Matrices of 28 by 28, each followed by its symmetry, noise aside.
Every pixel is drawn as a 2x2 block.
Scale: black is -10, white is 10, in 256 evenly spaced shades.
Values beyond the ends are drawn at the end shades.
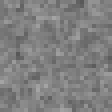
antisymmetric.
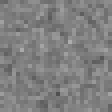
symmetric across the other diagonal.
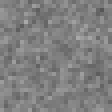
symmetric across the other diagonal.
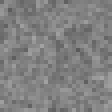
no symmetry.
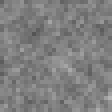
symmetric.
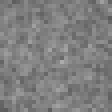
symmetric across the other diagonal.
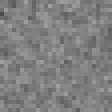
no symmetry.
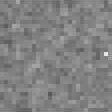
no symmetry.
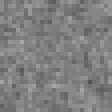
antisymmetric.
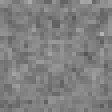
mirrored left to right.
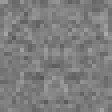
mirrored left to right.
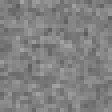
no symmetry.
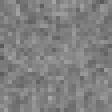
no symmetry.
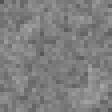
symmetric.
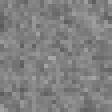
symmetric across the other diagonal.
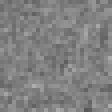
symmetric.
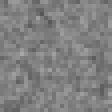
no symmetry.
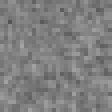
antisymmetric.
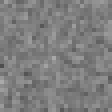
no symmetry.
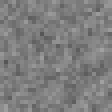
symmetric.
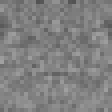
mirrored left to right.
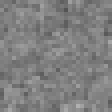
no symmetry.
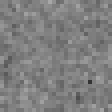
antisymmetric.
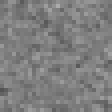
no symmetry.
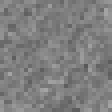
symmetric.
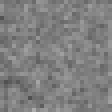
no symmetry.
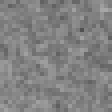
symmetric across the other diagonal.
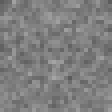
mirrored left to right.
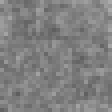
symmetric across the other diagonal.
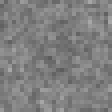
symmetric across the other diagonal.
